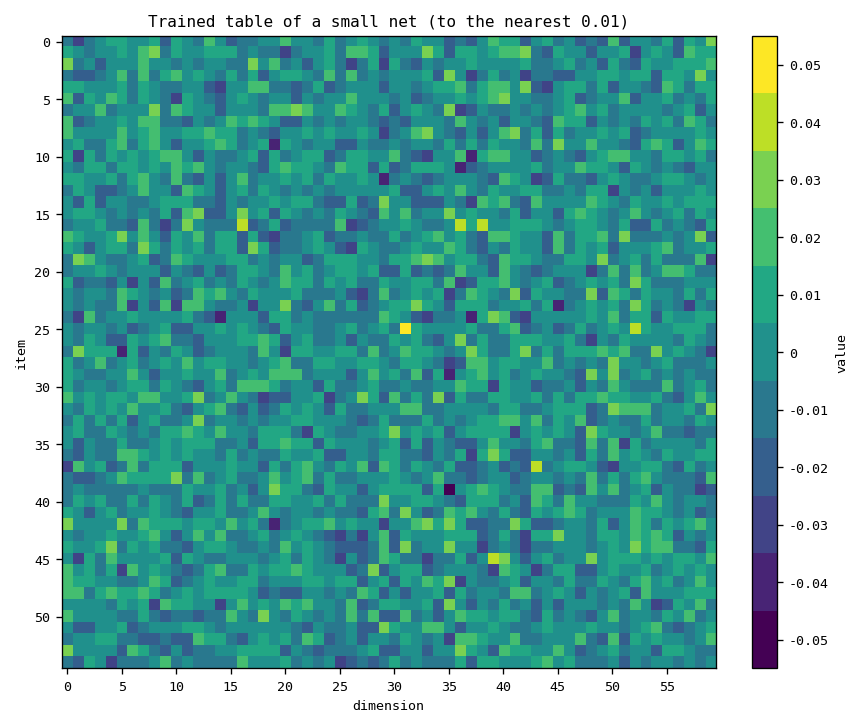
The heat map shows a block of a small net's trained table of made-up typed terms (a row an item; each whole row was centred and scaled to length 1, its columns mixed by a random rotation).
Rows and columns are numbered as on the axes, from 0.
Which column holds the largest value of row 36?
39
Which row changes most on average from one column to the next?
23
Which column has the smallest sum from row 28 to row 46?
42
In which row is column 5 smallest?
27
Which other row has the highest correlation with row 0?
35
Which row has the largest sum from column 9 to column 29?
6
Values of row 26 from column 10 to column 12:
-0.01 -0.01 -0.02
